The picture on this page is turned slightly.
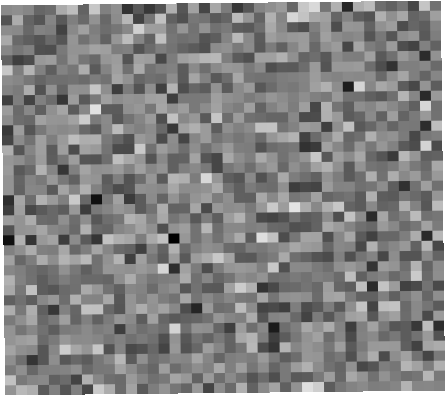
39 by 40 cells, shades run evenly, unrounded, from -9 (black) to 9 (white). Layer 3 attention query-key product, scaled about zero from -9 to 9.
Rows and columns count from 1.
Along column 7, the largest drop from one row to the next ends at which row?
15
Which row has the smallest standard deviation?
8
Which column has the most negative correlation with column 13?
28
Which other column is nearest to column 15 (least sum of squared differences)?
12
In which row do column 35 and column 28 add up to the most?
2
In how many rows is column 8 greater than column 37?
22
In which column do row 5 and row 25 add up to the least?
13
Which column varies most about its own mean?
39
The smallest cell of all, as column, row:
16, 24
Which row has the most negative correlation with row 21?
38
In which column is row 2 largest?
27
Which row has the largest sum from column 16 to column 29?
21
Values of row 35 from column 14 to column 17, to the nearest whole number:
-2 -4 2 -3
